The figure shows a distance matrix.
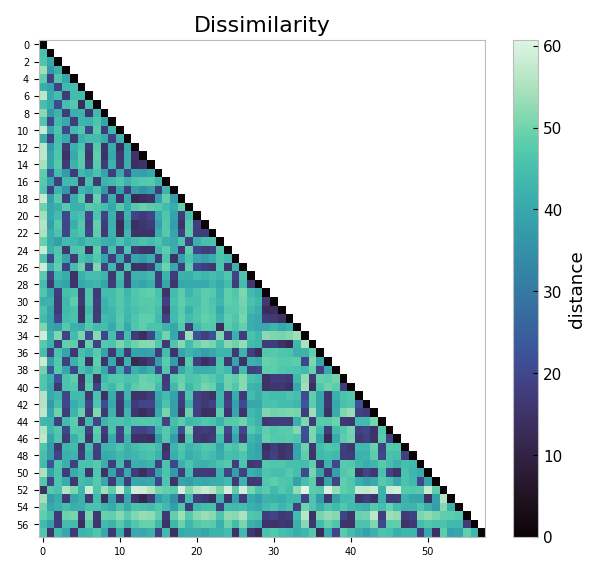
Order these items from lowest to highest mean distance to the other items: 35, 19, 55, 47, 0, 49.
47, 49, 35, 55, 19, 0
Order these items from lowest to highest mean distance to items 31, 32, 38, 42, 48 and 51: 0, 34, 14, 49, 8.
49, 8, 14, 34, 0
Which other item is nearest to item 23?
33
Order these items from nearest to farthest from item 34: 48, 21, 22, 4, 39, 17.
21, 22, 17, 4, 48, 39
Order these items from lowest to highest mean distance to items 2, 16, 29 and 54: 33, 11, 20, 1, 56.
56, 33, 1, 11, 20
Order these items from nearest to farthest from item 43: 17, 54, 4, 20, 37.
37, 20, 17, 4, 54
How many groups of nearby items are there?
5
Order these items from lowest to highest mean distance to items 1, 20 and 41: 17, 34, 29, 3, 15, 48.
3, 34, 17, 15, 48, 29
